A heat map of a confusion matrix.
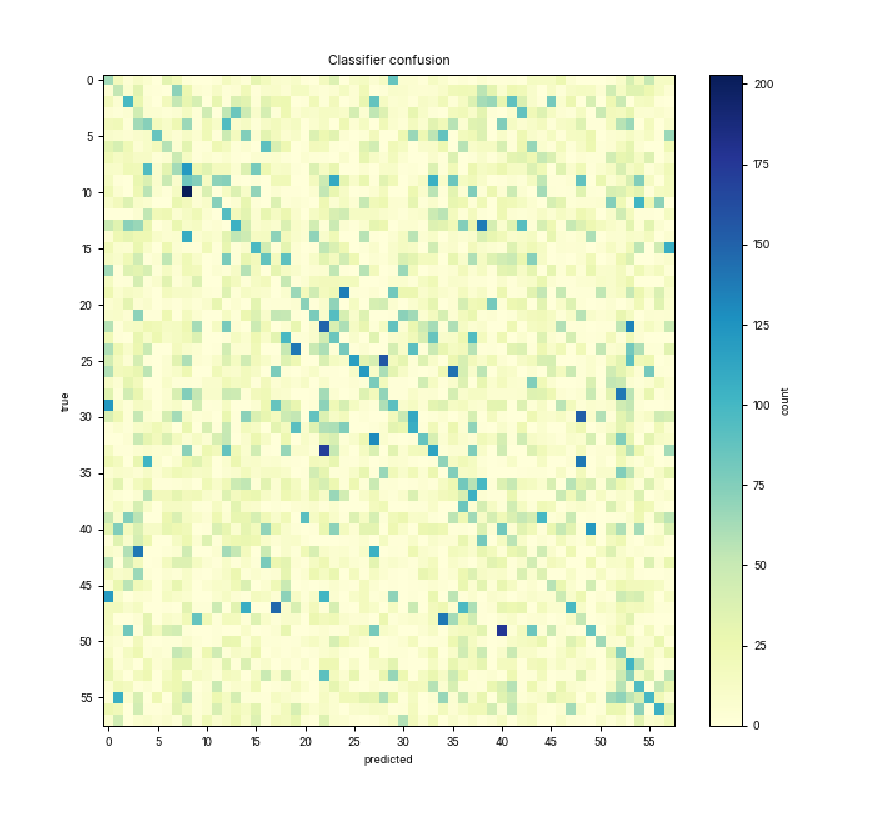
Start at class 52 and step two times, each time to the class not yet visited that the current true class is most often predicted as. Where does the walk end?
22
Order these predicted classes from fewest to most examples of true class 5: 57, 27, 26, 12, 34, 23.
26, 27, 23, 12, 57, 34
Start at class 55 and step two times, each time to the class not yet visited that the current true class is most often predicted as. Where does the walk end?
7
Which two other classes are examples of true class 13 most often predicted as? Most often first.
38, 42
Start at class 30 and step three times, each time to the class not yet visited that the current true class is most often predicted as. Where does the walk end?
4
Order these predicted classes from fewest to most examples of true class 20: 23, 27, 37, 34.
34, 37, 27, 23
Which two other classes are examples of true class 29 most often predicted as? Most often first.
0, 17
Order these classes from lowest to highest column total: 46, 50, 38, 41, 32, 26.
50, 32, 46, 26, 41, 38
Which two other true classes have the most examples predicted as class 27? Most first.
32, 42
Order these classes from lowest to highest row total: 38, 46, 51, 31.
38, 51, 46, 31
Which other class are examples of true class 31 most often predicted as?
19
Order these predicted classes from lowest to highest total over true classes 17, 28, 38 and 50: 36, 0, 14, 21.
21, 14, 0, 36
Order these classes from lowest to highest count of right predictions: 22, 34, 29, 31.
34, 29, 31, 22
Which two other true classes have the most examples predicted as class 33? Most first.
9, 23
